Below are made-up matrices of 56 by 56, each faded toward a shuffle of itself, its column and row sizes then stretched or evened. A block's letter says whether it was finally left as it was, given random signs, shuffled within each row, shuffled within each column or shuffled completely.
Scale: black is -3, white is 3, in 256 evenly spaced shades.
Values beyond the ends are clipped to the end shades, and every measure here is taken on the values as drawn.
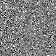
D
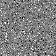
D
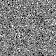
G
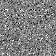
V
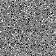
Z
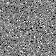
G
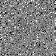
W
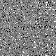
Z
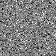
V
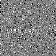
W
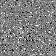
V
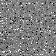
W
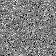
V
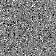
D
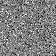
G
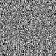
W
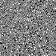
D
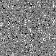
Z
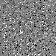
D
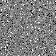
D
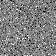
G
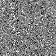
D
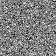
G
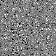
Z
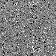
D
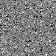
Z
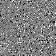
D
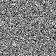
G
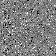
D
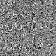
W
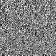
W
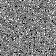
G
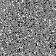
D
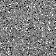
Z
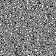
V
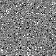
W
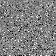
V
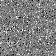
V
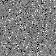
D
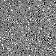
Z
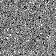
G
